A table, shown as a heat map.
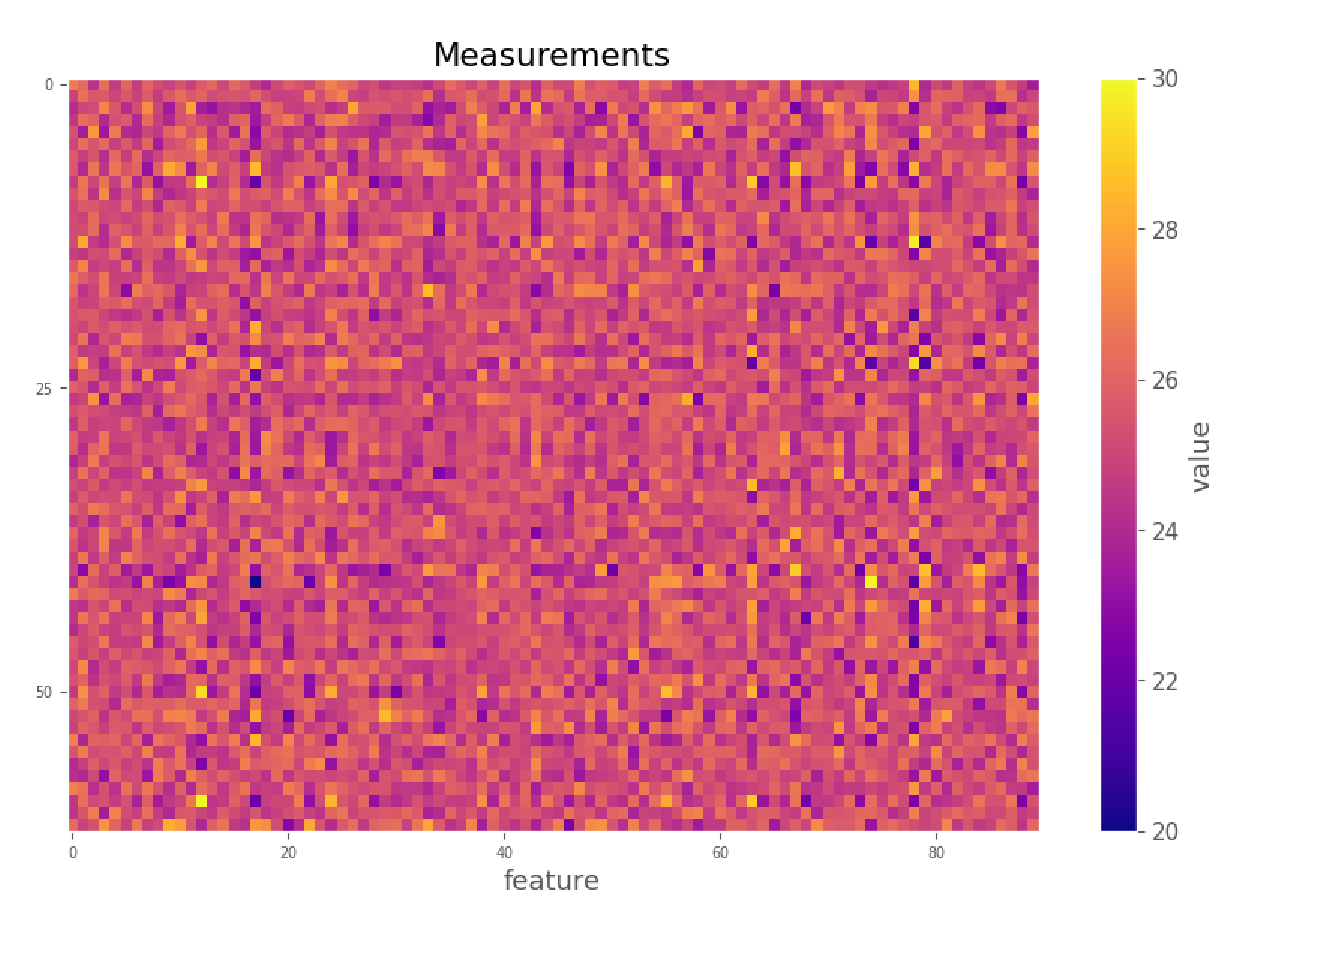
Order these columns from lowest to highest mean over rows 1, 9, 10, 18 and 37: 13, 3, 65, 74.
74, 65, 13, 3
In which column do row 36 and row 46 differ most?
34
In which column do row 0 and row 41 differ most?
78
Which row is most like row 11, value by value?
12
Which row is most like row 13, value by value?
23
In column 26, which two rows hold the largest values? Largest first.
2, 9
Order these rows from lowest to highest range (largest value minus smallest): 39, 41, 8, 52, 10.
10, 39, 52, 8, 41
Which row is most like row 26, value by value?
4
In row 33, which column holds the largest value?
63
